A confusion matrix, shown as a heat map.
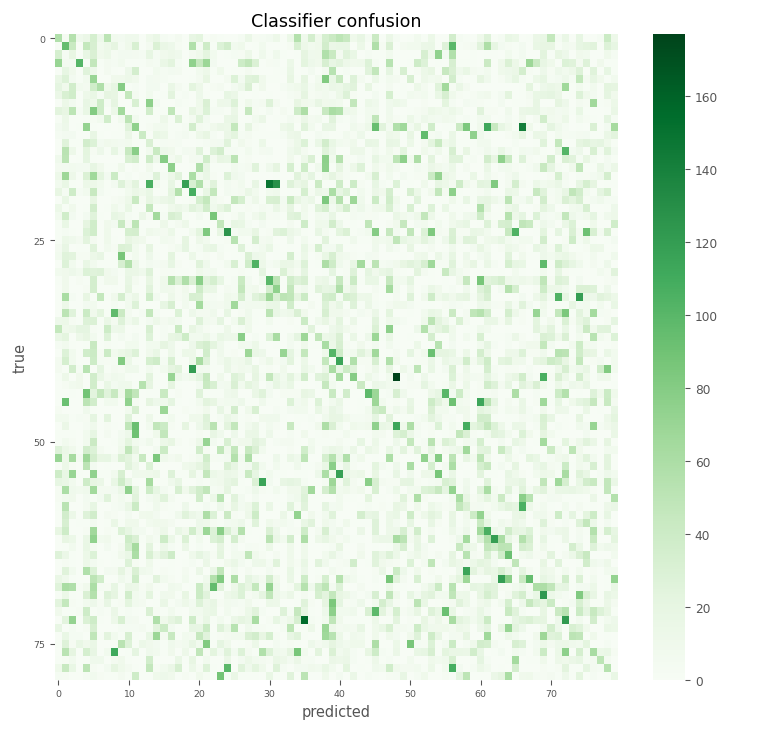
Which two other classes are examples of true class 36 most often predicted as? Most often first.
47, 52
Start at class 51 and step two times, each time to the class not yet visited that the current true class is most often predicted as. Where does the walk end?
66
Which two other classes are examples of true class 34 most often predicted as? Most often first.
8, 72
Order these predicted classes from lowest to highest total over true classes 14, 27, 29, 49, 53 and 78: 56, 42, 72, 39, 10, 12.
12, 42, 10, 39, 72, 56
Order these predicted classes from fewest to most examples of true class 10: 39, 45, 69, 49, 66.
49, 66, 39, 69, 45
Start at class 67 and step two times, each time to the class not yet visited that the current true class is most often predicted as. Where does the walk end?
11
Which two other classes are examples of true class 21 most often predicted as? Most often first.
60, 13
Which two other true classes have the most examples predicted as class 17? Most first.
19, 36
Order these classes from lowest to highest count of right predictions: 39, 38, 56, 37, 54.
37, 38, 56, 54, 39
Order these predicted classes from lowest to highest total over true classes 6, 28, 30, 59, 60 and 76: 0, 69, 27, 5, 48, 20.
0, 48, 27, 5, 20, 69
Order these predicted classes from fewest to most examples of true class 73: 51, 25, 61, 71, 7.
7, 71, 61, 51, 25
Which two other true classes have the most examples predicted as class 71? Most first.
32, 55
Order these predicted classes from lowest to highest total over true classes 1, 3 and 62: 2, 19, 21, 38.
2, 38, 21, 19
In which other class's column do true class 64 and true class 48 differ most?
76
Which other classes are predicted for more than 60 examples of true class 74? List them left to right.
14, 38, 61, 69
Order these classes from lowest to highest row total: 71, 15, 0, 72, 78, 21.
21, 78, 0, 71, 15, 72
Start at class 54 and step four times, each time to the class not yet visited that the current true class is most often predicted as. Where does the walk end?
38
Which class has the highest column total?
5
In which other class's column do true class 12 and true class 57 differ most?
52
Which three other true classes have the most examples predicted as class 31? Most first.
18, 37, 30
